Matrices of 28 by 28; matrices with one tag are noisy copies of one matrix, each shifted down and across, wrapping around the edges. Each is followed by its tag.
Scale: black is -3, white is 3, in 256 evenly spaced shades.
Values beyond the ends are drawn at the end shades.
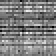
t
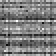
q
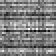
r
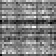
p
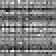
q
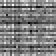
r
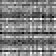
q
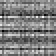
q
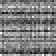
q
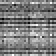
t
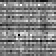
r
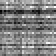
p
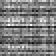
r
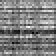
p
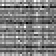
r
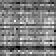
p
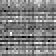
t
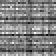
r
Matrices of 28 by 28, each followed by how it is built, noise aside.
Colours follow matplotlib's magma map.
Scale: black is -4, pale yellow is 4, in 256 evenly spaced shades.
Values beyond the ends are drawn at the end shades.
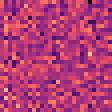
low rank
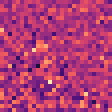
lower triangular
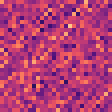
Hankel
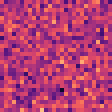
noise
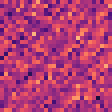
Hankel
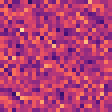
Toeplitz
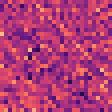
Toeplitz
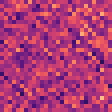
Toeplitz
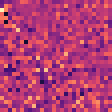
lower triangular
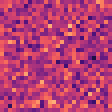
blocks
